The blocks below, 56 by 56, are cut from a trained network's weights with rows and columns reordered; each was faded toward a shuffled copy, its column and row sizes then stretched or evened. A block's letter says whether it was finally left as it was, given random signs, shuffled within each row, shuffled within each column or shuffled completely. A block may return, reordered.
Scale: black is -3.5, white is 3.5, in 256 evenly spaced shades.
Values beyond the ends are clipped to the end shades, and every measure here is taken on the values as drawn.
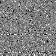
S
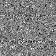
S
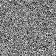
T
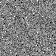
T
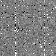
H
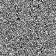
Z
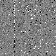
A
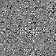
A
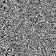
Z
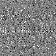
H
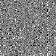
H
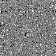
A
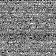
S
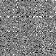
H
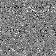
S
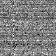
H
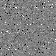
S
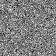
T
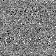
S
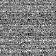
H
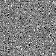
Z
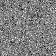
T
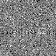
H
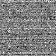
H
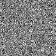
A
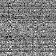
H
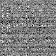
H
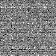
H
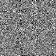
A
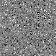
Z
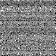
H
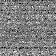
S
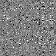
H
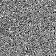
T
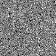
A
